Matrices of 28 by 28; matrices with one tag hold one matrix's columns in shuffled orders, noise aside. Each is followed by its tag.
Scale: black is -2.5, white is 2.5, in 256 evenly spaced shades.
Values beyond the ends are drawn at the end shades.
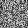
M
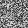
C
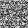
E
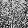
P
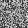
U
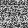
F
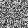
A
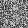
M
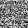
E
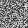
C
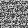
E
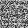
E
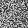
C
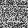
F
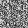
M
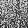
P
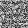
E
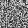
U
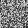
U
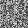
M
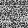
F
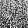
P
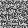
E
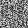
M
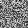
A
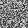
A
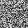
A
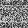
F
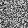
A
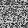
F
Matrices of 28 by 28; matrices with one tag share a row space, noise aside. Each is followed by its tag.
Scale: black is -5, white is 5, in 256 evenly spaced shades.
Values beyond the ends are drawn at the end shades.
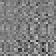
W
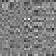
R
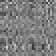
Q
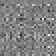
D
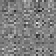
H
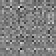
D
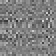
Q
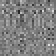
D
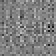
D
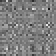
Q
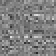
R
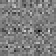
H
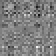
H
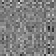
D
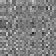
Q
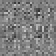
H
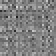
Q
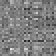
R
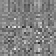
H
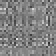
Q
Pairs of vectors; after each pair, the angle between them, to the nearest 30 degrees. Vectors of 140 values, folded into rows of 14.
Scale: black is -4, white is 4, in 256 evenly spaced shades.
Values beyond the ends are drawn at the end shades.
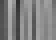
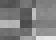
90 degrees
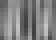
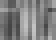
150 degrees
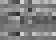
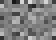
60 degrees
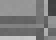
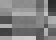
30 degrees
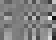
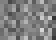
60 degrees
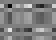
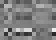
120 degrees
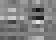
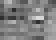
150 degrees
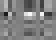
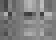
150 degrees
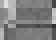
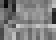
150 degrees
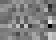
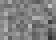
120 degrees
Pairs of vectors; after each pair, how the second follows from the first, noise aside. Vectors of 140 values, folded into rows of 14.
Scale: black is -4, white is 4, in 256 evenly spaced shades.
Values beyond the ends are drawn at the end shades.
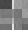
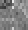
partly zeroed.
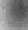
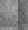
wrapped around, negated, shrunk.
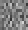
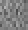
reversed, shrunk.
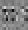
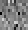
shuffled.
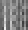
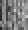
wrapped around, negated.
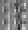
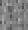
wrapped around, negated, shrunk.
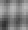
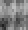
copied.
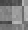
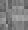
wrapped around, negated, shrunk.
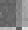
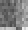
copied.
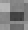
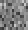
shuffled.
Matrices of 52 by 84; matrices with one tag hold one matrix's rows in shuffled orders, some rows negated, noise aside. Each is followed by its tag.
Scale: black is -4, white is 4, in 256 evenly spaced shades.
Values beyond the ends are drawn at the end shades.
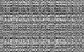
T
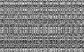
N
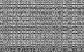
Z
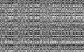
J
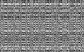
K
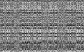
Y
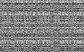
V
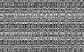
N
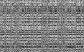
Y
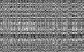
Z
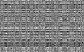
K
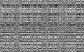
Y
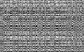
T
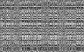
Y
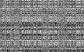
Y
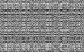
K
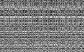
N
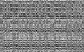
T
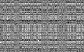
Y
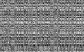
V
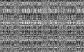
Y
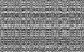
K
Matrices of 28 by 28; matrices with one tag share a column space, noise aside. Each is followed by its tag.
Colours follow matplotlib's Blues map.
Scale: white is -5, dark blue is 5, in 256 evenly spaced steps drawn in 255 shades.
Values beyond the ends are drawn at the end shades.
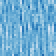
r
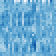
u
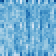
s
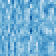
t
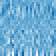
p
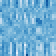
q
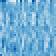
u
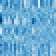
q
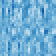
t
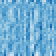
s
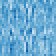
t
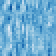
r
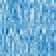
t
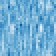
r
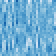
u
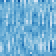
u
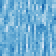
r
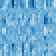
q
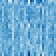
s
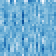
u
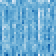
s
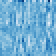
u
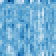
s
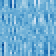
q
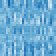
q
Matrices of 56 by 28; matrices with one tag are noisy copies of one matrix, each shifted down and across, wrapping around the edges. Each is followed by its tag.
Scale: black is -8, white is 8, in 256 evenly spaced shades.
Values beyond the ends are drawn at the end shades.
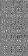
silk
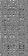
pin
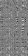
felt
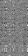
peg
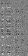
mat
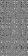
silk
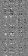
mat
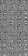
felt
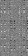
pin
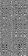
pin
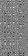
pin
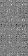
silk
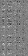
mat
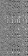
peg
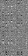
pin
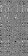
peg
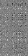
silk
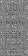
silk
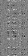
mat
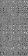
silk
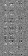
mat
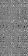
silk
